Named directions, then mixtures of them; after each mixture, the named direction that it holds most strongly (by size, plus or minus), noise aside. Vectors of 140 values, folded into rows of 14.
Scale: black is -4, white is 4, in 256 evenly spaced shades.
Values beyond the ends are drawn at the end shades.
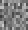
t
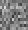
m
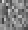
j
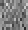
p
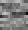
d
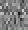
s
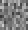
t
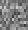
m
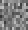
t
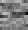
d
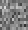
m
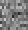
m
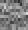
d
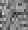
m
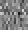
s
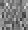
p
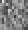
j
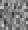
t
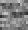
d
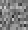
m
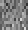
p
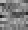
d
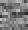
d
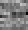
d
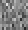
p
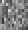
j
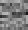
d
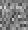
m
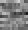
d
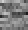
d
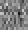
s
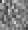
j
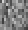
j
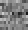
d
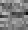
d
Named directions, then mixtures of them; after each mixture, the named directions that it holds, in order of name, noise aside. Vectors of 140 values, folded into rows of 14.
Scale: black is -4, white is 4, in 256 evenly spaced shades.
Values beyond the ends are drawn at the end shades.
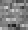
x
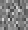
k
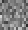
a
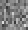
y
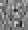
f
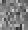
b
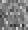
a, b.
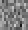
b, f.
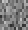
a, y.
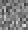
a, x, y.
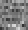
x.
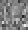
x, y.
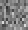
y.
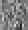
b, f, k.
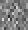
k.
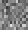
a, b, y.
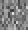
k, y.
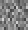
k.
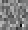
b, f, y.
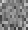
a.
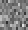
a, b, f.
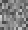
a.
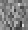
b, f, x.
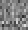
x, y.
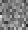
a.
